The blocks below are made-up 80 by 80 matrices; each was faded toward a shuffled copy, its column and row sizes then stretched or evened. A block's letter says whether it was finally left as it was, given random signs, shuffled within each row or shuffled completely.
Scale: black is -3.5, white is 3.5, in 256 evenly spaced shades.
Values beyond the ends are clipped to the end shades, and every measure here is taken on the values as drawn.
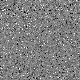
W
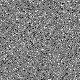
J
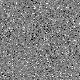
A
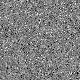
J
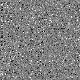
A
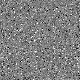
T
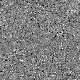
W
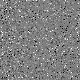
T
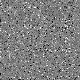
A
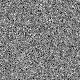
J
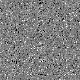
A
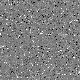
W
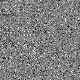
T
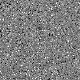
A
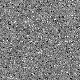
W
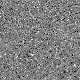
W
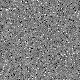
J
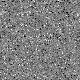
W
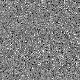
A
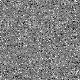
A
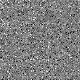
T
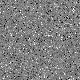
J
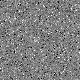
J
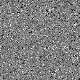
A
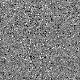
T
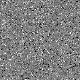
T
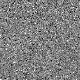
A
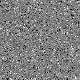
A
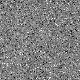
W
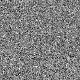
T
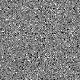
A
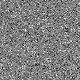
A
